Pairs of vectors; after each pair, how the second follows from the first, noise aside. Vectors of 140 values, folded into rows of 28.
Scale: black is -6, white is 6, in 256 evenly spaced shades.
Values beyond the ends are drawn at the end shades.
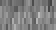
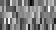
wrapped around, negated, scaled up.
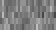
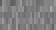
wrapped around, shrunk.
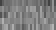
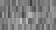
wrapped around, negated.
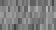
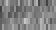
wrapped around, negated.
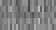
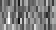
wrapped around, negated, scaled up.
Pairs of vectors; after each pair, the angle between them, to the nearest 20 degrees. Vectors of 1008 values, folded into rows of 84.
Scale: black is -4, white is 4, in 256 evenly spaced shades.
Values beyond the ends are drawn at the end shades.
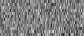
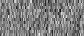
80 degrees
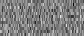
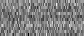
100 degrees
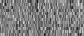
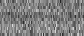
120 degrees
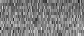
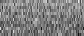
160 degrees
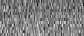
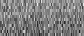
160 degrees
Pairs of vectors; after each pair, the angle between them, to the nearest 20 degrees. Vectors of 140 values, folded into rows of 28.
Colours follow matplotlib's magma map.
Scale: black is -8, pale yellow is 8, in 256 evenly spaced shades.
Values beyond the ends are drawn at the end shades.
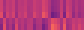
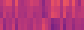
140 degrees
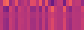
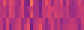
80 degrees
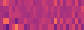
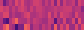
160 degrees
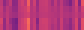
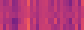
20 degrees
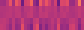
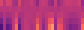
80 degrees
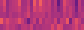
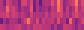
160 degrees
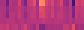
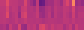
160 degrees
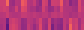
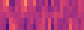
40 degrees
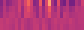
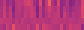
40 degrees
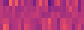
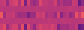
80 degrees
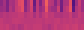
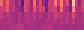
160 degrees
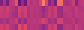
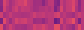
100 degrees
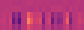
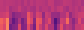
60 degrees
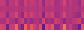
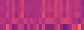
140 degrees
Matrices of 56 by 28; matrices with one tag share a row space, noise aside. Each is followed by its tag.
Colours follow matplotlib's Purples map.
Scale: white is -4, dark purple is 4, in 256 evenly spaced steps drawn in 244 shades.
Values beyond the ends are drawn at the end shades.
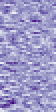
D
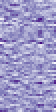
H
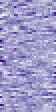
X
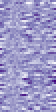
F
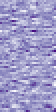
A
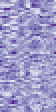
D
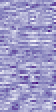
A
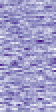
H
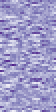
D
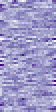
X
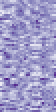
D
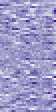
A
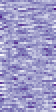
X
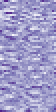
D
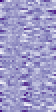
F
